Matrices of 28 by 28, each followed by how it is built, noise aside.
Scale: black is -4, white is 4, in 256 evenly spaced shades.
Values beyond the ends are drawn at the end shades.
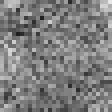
smooth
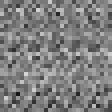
repeating columns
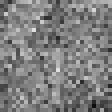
smooth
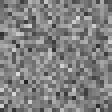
noise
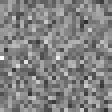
repeating columns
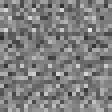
repeating columns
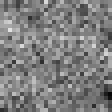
smooth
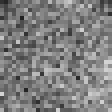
smooth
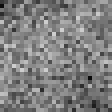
smooth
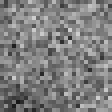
smooth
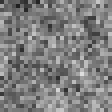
smooth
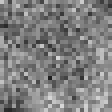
smooth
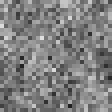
smooth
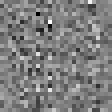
uneven columns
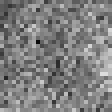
smooth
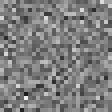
noise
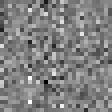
uneven columns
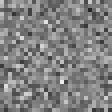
noise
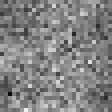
smooth
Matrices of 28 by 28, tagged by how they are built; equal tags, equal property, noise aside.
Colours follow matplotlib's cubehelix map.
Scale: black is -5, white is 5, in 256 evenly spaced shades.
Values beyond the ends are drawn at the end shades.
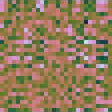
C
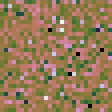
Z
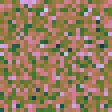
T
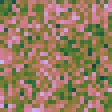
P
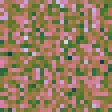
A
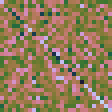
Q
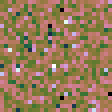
Z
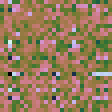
C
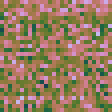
A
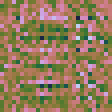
C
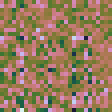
C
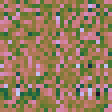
C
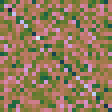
Q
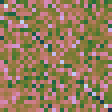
Q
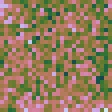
P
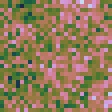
P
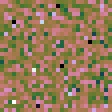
Z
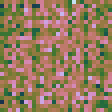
A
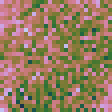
P
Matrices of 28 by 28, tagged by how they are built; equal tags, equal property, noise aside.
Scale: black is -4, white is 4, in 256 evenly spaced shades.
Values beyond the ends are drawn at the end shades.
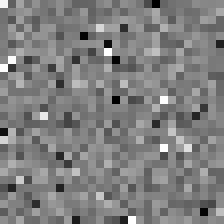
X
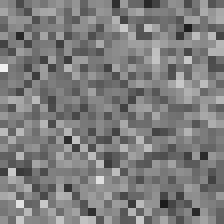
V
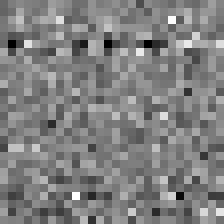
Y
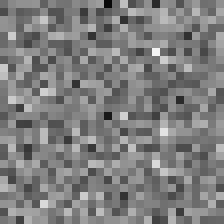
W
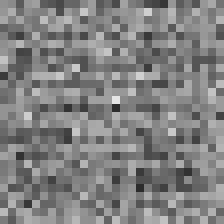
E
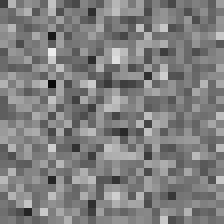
W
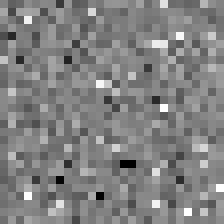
X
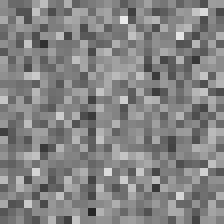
W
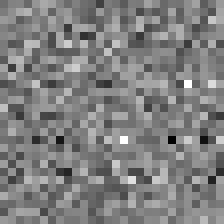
Y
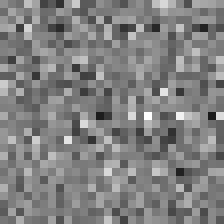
Y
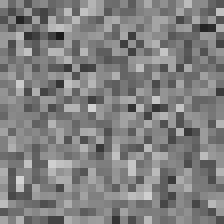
E
